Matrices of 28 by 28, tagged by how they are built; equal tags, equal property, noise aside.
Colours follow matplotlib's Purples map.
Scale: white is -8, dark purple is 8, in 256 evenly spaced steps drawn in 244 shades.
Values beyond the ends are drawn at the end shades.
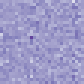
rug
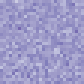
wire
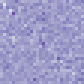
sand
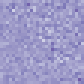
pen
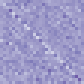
sand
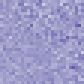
pen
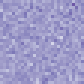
wire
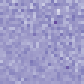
pen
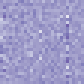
rug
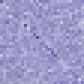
sand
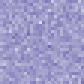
wire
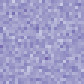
wire
